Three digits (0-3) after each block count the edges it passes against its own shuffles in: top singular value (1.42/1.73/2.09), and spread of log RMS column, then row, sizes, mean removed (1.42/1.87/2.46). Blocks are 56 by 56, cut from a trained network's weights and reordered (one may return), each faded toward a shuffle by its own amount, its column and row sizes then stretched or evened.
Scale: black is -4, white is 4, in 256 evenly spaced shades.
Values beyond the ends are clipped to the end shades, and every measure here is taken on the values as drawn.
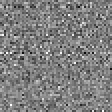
2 0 2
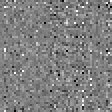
0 2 2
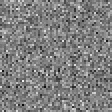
1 0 1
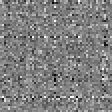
2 2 2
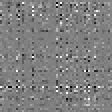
1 3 3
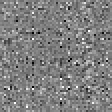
1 2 2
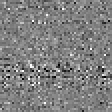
2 1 3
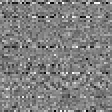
3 0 3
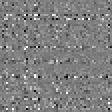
1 2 3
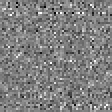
1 1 2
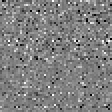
0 0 2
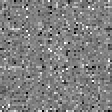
1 2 1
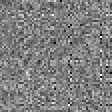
3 2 0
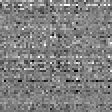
2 2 3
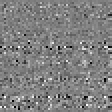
2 1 3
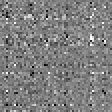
0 2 3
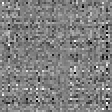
1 3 1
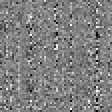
1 3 0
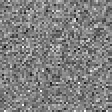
2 0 0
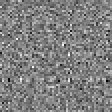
2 0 1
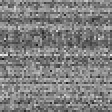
3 0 1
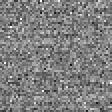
0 0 0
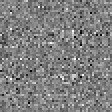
0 1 2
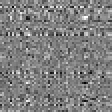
3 1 3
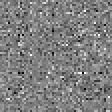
0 2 2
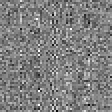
3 2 0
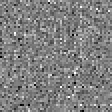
0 1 1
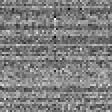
3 1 0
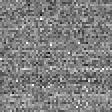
1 1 1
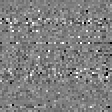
0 0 3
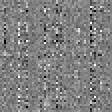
1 3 1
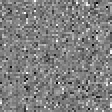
0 2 0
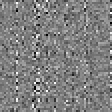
3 3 0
